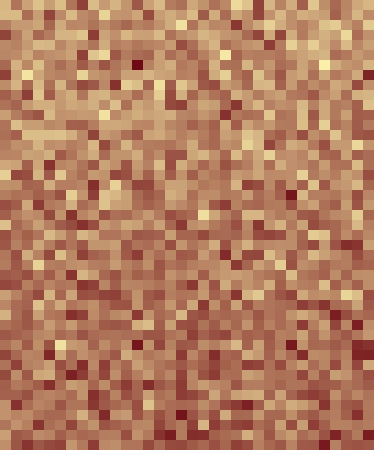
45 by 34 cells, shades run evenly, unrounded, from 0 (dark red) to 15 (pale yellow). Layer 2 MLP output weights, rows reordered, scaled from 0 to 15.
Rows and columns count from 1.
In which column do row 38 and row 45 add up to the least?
30
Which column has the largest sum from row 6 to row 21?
15
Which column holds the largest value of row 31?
4
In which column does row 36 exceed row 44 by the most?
16
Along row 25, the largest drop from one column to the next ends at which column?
21
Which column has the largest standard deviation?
33
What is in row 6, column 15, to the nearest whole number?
10
